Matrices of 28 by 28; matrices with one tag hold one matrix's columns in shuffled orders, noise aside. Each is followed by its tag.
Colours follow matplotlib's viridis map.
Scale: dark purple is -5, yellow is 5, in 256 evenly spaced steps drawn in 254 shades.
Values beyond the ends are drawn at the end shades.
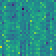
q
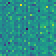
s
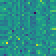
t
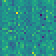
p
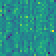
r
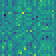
p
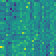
q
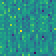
r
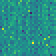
t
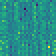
q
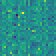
p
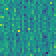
r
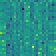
q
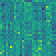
q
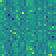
p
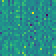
p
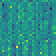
q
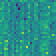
q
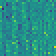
q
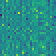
p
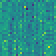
q
